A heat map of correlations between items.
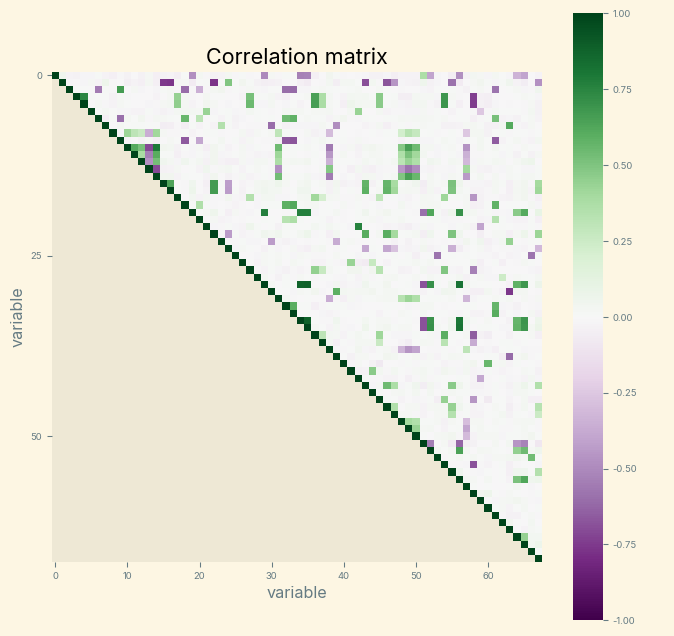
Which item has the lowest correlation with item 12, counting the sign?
13
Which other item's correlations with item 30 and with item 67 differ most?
63
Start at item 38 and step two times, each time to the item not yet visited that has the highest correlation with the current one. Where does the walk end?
57
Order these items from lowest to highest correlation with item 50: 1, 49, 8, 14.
1, 8, 49, 14
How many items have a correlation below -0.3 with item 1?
8
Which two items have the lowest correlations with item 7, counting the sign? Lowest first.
30, 39
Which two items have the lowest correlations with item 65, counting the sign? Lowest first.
51, 0
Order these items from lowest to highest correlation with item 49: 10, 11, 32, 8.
32, 8, 11, 10
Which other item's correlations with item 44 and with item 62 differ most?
41
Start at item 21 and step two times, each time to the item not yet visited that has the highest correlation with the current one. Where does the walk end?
5
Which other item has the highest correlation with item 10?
14
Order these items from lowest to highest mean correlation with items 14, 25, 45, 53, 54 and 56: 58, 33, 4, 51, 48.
58, 51, 33, 48, 4
